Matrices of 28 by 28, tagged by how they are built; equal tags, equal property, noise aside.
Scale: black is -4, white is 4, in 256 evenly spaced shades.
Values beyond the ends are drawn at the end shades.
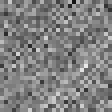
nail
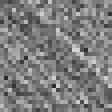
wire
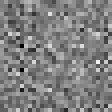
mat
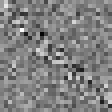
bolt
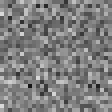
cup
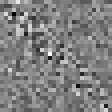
bolt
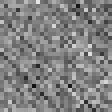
wire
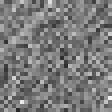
nail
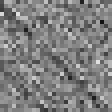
wire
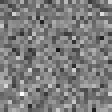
cup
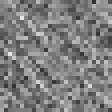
wire
